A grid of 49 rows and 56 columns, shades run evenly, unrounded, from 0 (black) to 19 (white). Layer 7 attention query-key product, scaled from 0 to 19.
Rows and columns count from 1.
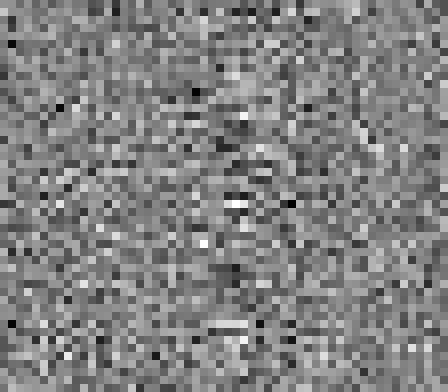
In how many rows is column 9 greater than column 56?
23
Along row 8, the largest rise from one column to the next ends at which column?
38
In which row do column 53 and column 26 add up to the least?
29
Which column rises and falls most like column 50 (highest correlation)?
30
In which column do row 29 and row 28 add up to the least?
53
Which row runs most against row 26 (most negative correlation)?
25
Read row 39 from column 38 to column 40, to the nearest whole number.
8 10 9
